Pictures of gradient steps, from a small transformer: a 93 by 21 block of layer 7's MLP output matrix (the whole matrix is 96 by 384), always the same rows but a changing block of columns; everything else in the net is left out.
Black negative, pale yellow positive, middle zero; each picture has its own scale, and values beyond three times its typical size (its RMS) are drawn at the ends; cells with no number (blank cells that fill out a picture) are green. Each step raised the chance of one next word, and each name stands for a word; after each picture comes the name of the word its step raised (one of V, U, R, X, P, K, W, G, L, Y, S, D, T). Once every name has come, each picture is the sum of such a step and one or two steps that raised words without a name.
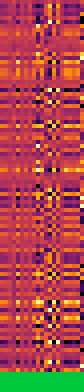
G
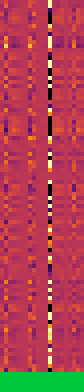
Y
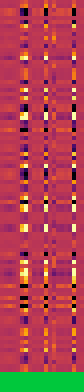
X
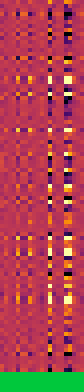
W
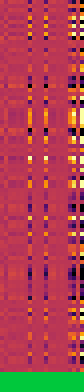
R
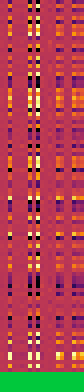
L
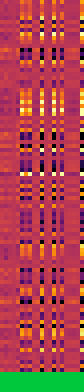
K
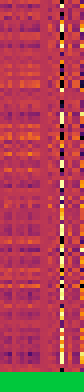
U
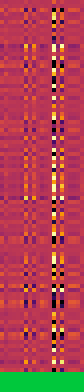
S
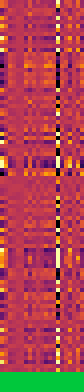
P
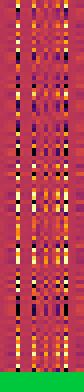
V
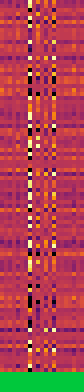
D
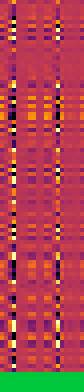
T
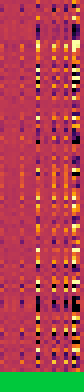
S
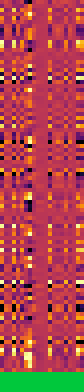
L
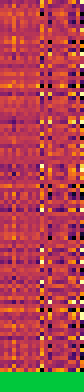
V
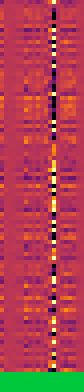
T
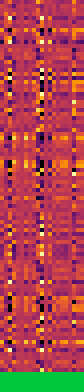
K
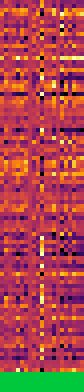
W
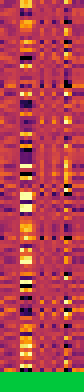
V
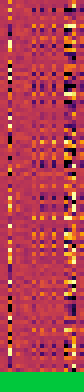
V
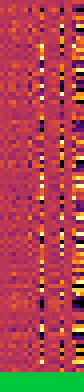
S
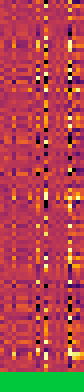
L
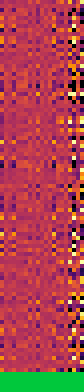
W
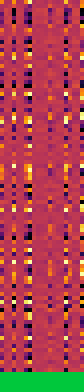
X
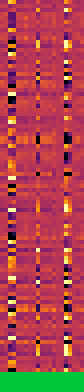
U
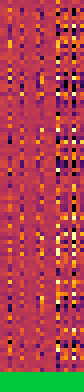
W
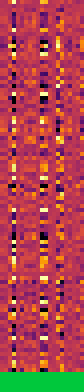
Y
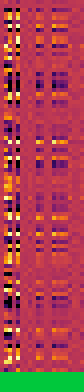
S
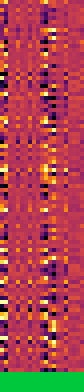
T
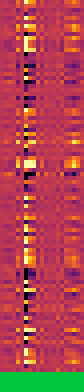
P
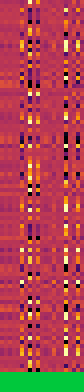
U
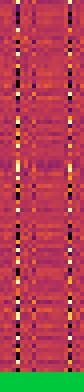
P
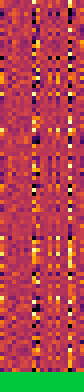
W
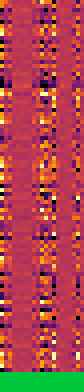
L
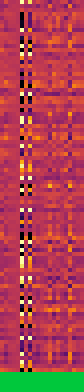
U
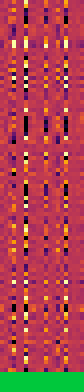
Y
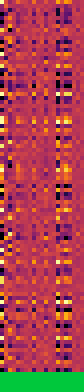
W
